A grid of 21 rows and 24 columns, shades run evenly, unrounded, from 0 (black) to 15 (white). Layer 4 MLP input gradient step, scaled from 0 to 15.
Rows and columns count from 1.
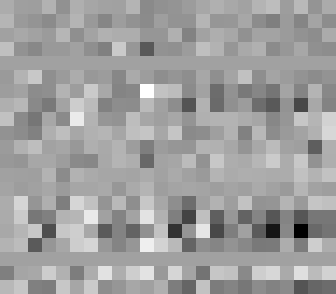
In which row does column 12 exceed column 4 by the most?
17
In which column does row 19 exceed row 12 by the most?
11
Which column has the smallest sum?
14
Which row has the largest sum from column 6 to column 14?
20
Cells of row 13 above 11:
2
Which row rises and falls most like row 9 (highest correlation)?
13
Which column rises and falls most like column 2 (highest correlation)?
7
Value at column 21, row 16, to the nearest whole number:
8
